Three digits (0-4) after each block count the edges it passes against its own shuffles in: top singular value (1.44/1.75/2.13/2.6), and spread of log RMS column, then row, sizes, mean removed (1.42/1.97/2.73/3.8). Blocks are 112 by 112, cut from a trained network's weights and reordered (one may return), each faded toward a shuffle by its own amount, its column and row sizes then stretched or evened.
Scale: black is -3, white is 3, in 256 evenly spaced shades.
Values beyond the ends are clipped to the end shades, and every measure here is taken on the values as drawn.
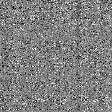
0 0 3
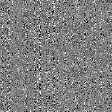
0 4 1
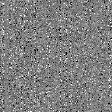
0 3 0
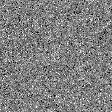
0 1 0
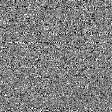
1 0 3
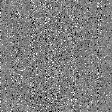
0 3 0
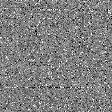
1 1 1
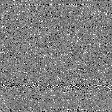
1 1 3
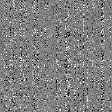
0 4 2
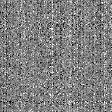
2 2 2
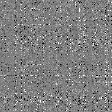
0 3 2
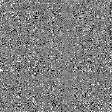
0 3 3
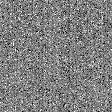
0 0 0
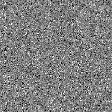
1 2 0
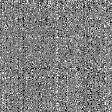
1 2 2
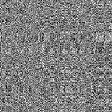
3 2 1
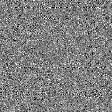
1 0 2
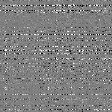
1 2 4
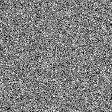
0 0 1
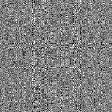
4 3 1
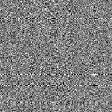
4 1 2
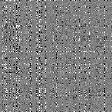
3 4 3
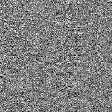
2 2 0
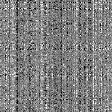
4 3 3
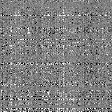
2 2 4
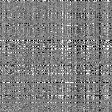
4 2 4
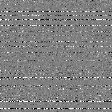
2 0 4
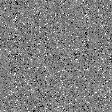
0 2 1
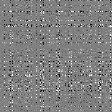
1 4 4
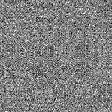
3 0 0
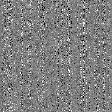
1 4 0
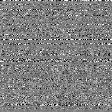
2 1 4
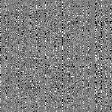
1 4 2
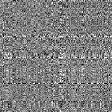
4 2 2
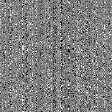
1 4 0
